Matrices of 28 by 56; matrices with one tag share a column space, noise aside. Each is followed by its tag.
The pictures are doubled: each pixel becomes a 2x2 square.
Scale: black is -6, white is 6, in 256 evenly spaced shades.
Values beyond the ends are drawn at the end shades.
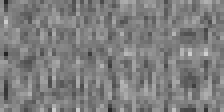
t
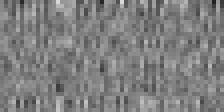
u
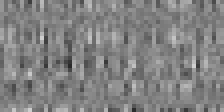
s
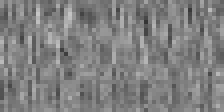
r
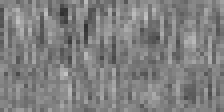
r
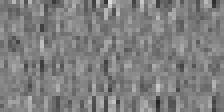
u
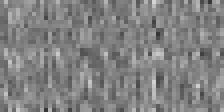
t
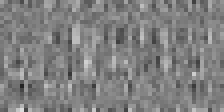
s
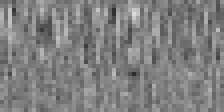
r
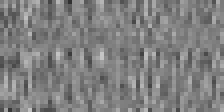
t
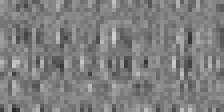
s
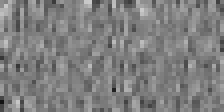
u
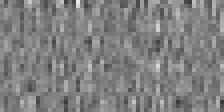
u
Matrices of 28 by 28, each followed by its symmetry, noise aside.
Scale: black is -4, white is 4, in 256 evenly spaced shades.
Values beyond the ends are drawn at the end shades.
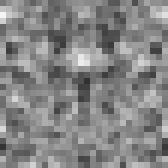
mirrored left to right.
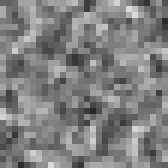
same after a half turn.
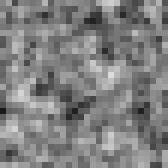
antisymmetric.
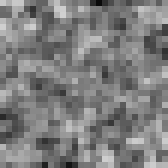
same after a half turn.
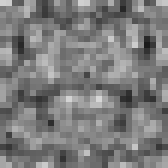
mirrored left to right.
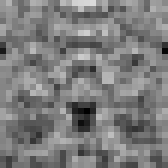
mirrored left to right.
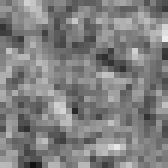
antisymmetric.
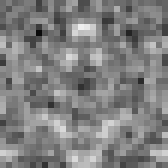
mirrored left to right.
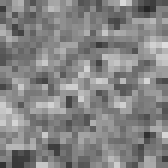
same after a half turn.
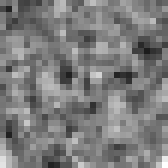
no symmetry.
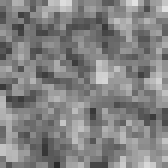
no symmetry.
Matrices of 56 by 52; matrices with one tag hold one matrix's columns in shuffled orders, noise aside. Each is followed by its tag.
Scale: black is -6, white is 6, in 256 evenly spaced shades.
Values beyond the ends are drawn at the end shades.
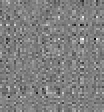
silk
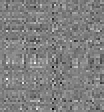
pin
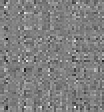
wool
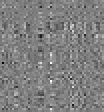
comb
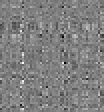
comb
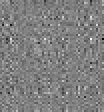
silk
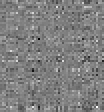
wool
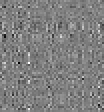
comb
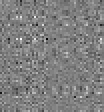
silk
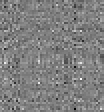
pin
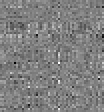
comb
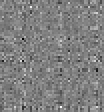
wool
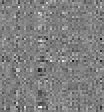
wool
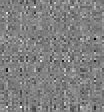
wool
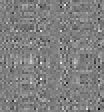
pin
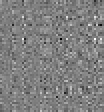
silk
